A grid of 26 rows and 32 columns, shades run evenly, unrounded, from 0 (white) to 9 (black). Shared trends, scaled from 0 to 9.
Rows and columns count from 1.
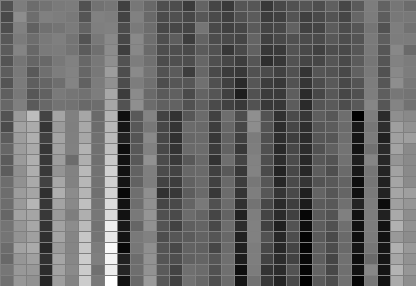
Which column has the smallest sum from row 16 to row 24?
9
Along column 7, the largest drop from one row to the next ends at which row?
11
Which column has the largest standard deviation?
7
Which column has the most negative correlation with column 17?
21
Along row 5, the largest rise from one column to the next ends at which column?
10
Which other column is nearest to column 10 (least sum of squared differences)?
28
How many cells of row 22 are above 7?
7
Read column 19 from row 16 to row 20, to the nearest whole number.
7 7 7 7 8
